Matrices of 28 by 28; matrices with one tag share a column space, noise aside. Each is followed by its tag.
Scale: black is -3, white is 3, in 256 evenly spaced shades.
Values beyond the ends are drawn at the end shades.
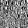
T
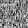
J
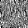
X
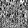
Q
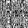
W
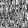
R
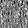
Q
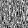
X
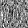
R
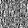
W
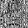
W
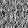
X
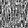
R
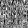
Q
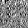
Q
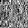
R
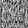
R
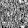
X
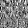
T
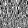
T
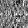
J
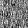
J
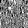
T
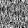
X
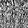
Q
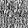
W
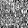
W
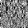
T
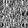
J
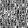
J
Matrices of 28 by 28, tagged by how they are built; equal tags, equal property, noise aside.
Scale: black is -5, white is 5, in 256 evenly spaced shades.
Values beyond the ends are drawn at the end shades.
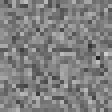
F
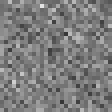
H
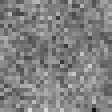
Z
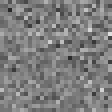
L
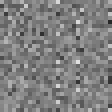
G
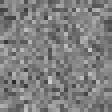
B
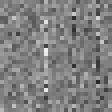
G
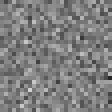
F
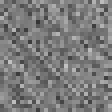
H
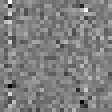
G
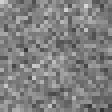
Z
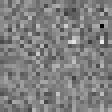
B
